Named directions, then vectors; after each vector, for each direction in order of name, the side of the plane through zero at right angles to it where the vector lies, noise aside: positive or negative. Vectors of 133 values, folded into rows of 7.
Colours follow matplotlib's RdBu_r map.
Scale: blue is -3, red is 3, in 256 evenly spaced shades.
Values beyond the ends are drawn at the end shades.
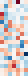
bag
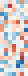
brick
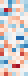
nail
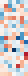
negative, negative, positive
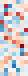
negative, negative, negative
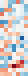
positive, negative, positive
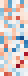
negative, negative, positive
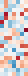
negative, negative, negative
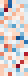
negative, negative, positive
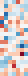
positive, positive, positive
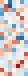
negative, negative, positive
